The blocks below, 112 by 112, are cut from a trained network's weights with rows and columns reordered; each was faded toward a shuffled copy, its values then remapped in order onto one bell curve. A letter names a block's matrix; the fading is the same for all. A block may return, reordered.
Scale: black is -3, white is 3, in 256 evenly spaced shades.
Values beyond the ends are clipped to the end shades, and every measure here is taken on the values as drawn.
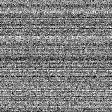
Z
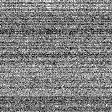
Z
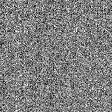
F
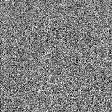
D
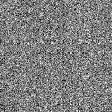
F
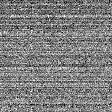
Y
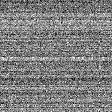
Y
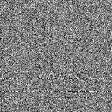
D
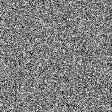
D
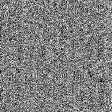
F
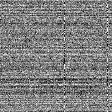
Y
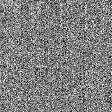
F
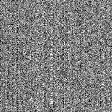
F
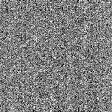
F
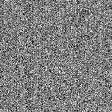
F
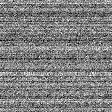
Z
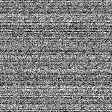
Z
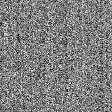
F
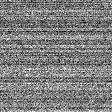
Z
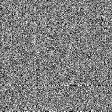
D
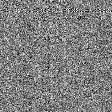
D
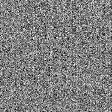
D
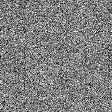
D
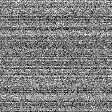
Z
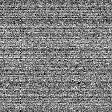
Y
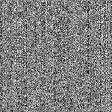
F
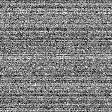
Y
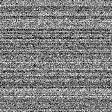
Z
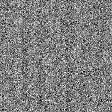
D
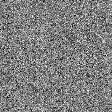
D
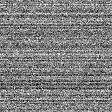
Z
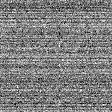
Y
